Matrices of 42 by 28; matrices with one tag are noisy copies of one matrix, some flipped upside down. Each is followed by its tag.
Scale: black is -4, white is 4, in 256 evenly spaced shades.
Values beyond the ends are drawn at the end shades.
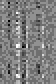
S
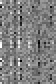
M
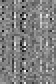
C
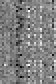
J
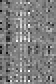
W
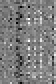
J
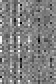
M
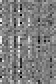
M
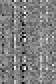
C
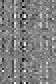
C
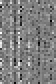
M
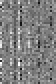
M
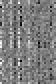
M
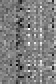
J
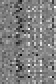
J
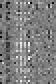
W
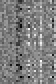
J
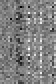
J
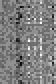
J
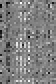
W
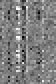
S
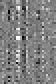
S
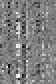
S
